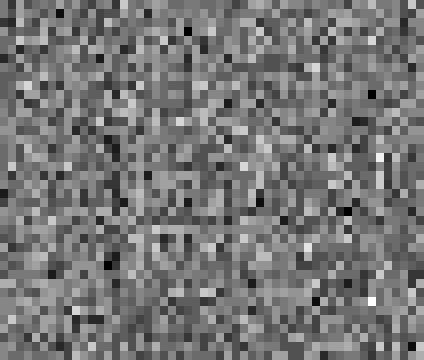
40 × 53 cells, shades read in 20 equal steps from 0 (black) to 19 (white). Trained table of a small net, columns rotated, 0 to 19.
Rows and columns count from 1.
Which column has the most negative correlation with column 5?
15
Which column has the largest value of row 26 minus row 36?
13
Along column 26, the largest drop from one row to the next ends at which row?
34
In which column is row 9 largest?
6
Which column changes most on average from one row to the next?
42
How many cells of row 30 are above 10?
16
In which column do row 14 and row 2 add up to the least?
8
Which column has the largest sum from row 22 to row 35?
18
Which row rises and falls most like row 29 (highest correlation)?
17
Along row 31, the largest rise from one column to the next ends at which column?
48
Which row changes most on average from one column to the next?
5
